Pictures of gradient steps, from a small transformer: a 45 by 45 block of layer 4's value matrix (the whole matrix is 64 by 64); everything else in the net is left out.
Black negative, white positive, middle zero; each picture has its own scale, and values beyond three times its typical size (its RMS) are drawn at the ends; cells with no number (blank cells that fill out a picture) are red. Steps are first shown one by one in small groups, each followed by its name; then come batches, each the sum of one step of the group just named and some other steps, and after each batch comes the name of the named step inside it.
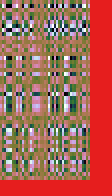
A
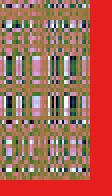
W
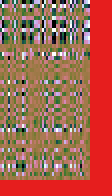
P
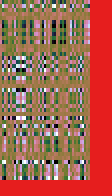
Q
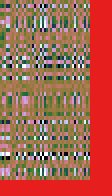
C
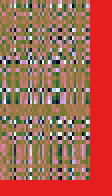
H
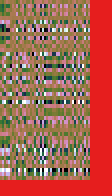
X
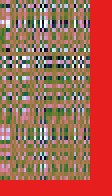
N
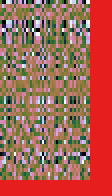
Q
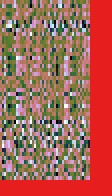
A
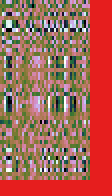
A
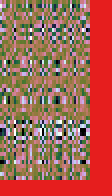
H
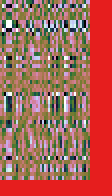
A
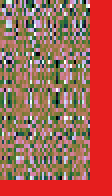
H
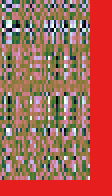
A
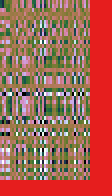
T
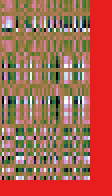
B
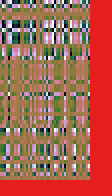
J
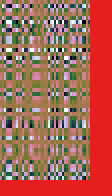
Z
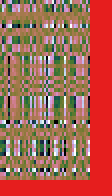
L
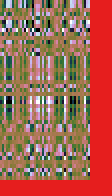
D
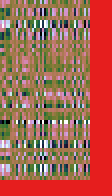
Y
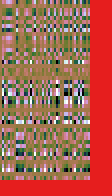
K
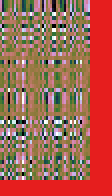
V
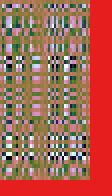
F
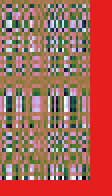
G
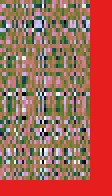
T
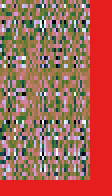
Y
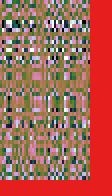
Z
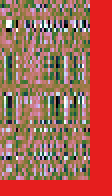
B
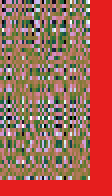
V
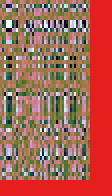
Z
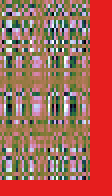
G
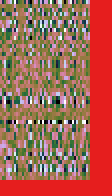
Y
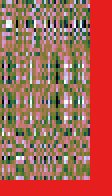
B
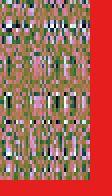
L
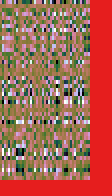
K
